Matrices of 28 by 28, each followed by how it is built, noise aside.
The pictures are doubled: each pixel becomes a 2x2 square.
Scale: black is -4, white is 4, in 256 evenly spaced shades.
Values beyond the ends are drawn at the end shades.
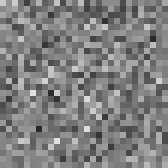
noise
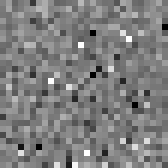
sparse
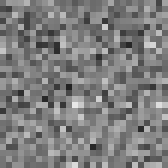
repeating columns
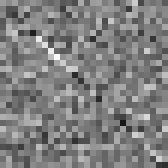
diagonal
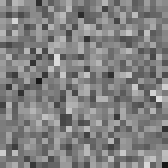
noise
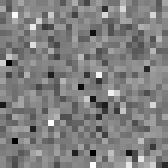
sparse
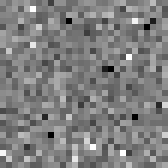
sparse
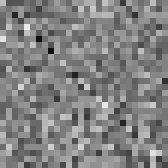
diagonal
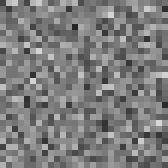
repeating rows
